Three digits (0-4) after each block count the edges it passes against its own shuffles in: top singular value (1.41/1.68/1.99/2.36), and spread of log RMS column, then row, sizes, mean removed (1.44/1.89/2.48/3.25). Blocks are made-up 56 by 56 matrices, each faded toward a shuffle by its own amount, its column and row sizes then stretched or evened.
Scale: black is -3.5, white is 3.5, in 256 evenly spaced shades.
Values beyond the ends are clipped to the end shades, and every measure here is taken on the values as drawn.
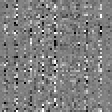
1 4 2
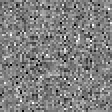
2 1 0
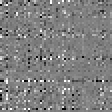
2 3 3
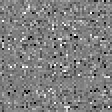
1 2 2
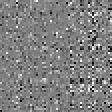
3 3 0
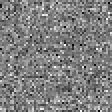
2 0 1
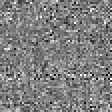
2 1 2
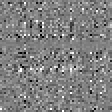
1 2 3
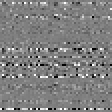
4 0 4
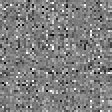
2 2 2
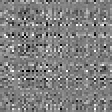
4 3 4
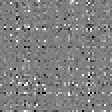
2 3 3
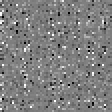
0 3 1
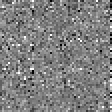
1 2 1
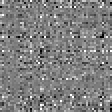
2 2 3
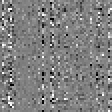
2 4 1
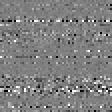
1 0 4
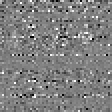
0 1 4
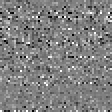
0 0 3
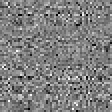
3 1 2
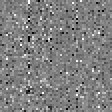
0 2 0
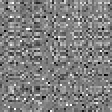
4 0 1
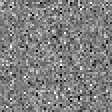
2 2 0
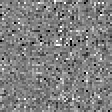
0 1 2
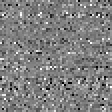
0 0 3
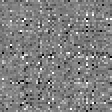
2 2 2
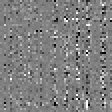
0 4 1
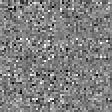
0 2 2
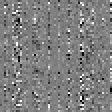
0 4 0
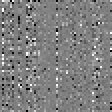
2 4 0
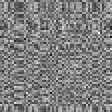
4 1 0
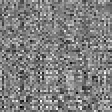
3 0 2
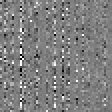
3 4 0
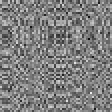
4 2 1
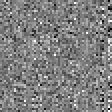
2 3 0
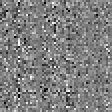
2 3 0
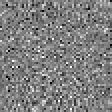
3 1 0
